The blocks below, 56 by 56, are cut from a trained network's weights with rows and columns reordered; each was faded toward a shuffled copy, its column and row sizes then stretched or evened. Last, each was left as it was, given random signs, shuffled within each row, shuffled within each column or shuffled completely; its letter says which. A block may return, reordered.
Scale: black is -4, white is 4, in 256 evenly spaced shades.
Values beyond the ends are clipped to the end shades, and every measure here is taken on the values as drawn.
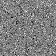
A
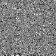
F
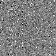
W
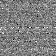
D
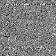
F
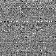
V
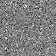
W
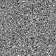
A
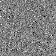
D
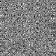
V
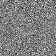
D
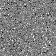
A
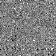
F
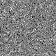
A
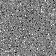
A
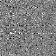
F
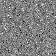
A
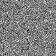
W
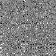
V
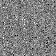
W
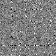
F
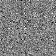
F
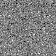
D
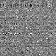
V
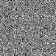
V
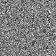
W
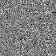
F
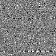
V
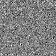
D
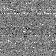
D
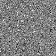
W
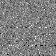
D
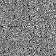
F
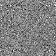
F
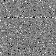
D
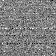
D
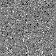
W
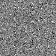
W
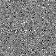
F
